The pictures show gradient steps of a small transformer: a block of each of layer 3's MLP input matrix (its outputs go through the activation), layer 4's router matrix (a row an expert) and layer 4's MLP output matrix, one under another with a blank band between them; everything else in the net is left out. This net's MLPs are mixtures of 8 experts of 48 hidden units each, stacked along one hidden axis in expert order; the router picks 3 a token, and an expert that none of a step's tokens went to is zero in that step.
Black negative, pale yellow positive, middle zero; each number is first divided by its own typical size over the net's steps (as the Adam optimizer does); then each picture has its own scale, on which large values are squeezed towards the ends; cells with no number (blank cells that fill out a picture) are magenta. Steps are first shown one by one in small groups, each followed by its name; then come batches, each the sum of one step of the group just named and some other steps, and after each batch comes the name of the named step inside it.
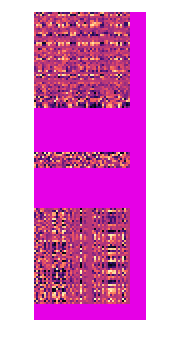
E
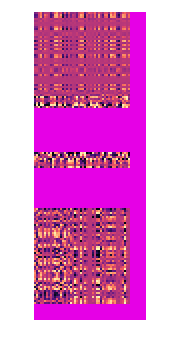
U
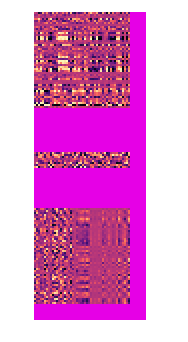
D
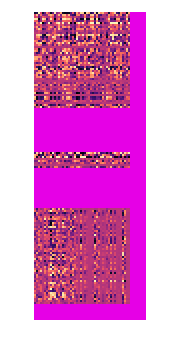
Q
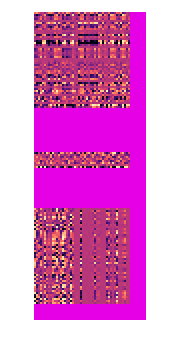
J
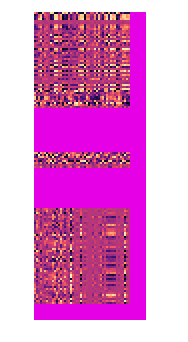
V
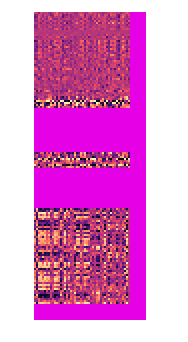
U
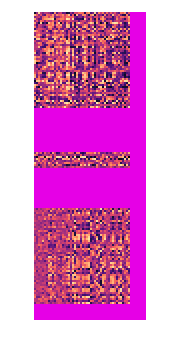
Q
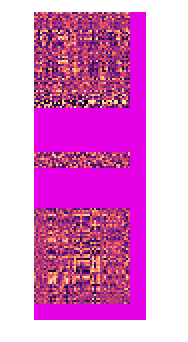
D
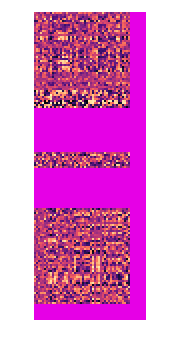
D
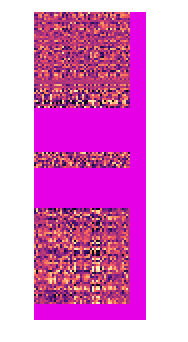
U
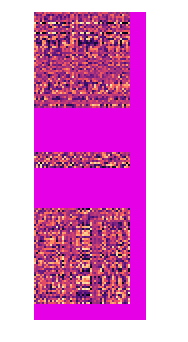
J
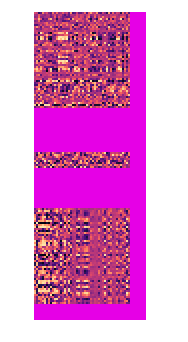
D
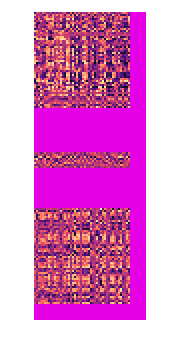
D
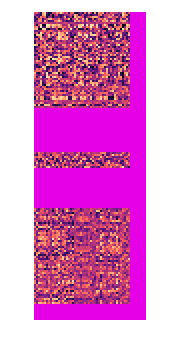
D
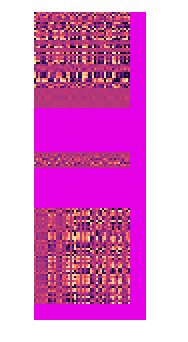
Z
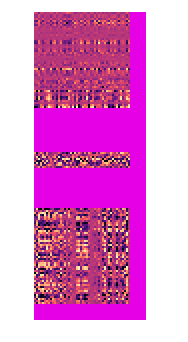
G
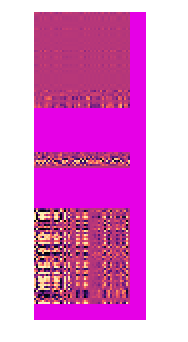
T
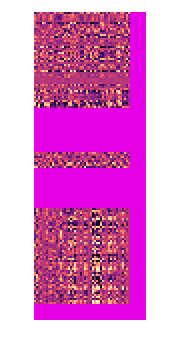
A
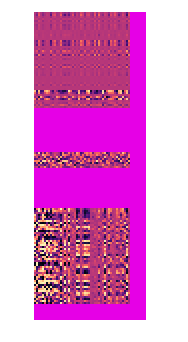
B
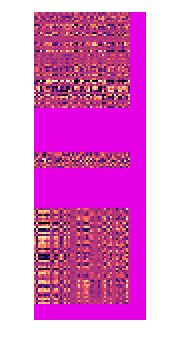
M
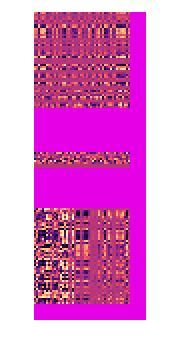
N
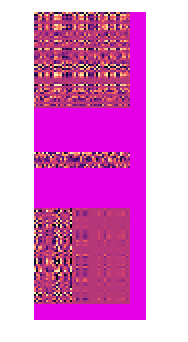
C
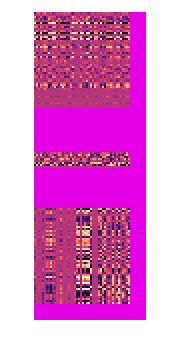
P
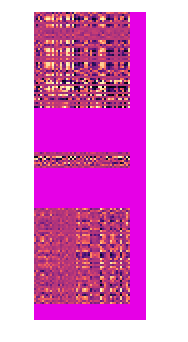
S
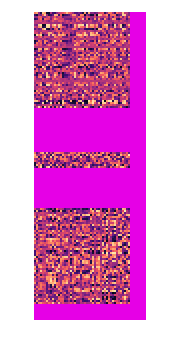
C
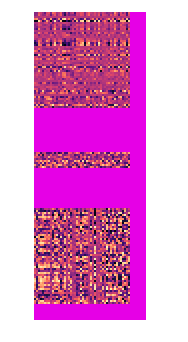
T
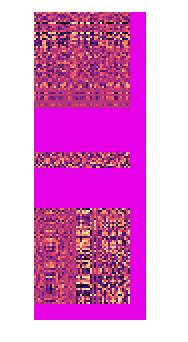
P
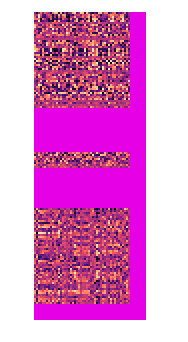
M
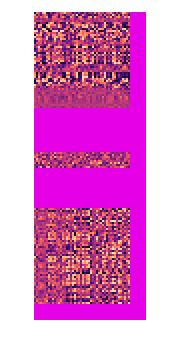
Z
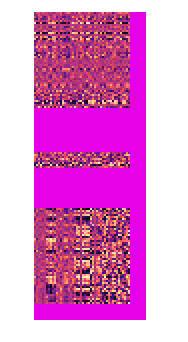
P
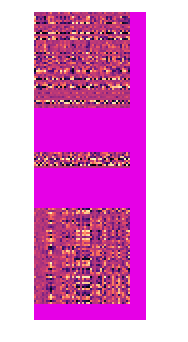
P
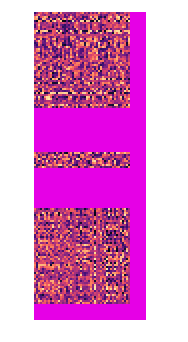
G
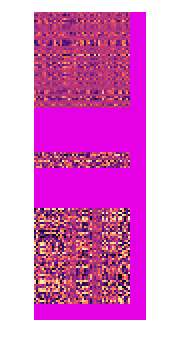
B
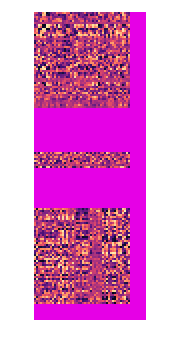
N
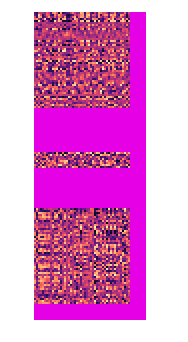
T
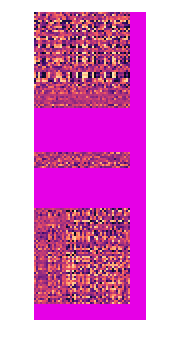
Z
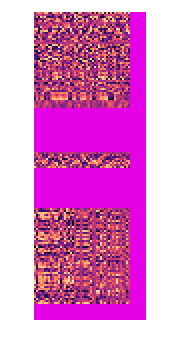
T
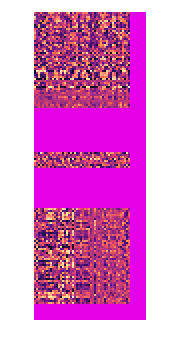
N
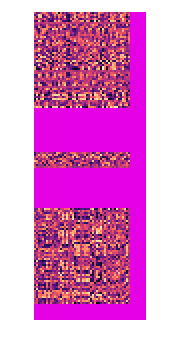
N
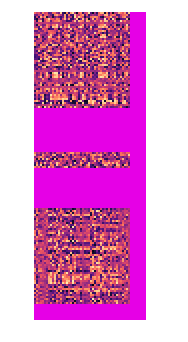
C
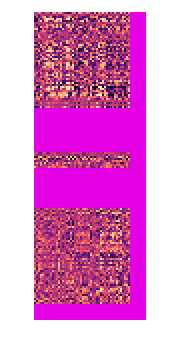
S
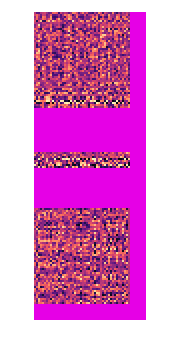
G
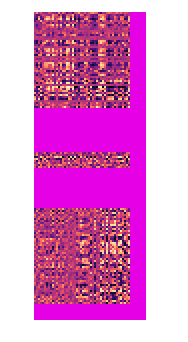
S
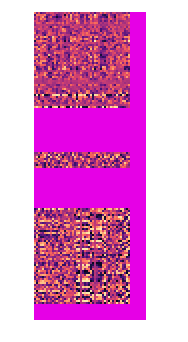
B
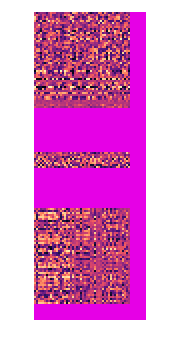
T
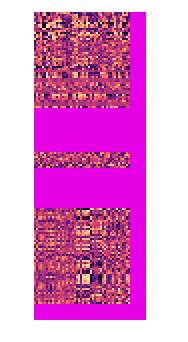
P
